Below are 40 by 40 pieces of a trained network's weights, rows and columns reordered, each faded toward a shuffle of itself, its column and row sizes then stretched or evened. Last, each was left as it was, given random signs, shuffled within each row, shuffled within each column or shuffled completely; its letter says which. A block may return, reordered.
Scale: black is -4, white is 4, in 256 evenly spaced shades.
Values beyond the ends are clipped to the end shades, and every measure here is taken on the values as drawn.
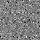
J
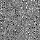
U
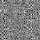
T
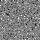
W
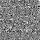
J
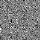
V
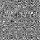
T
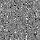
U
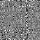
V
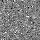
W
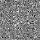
V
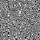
U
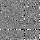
V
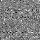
J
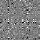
T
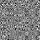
T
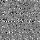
J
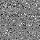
J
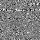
J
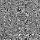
V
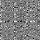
T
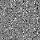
U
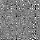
V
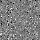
U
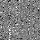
U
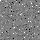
W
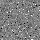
W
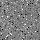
W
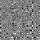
T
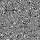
J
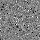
W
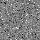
W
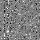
U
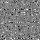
J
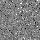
W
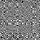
T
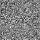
V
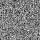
W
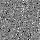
W
